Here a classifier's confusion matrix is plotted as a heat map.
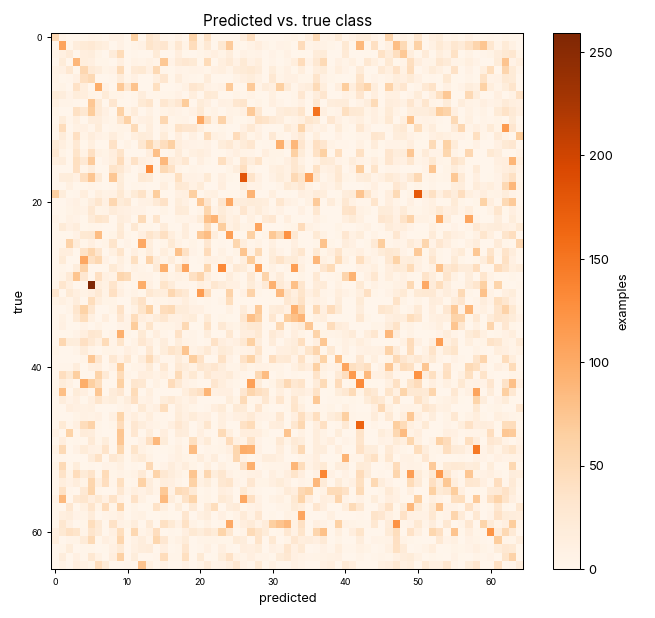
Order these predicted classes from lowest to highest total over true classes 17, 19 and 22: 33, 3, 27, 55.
3, 33, 55, 27
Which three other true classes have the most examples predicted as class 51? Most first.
30, 40, 25
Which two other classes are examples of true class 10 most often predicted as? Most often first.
20, 49
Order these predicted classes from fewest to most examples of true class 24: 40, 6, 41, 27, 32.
41, 40, 27, 6, 32
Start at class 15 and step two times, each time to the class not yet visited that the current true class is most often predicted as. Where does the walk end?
9
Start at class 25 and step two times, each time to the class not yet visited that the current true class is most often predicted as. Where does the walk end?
64
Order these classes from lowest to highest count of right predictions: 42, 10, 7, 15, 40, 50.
7, 50, 10, 15, 40, 42
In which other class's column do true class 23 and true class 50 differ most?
58
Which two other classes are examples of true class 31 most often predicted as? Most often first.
20, 59
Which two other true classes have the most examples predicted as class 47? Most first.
59, 1
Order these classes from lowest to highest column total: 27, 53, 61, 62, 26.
61, 53, 26, 62, 27
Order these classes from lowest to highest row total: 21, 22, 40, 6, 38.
21, 38, 22, 40, 6
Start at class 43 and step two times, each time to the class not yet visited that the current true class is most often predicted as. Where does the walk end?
34
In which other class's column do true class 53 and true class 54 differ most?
37
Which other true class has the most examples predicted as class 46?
36
